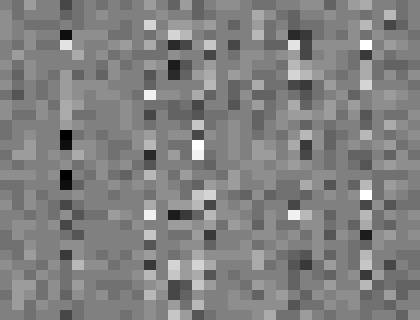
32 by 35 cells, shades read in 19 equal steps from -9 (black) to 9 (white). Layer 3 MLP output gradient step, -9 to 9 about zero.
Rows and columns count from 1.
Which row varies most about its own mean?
5
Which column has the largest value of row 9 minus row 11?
31
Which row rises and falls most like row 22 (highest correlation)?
7
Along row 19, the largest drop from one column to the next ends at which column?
6
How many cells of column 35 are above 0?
7
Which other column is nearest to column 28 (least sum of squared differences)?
1
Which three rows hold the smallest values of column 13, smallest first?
16, 27, 12
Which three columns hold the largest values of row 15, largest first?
17, 13, 25
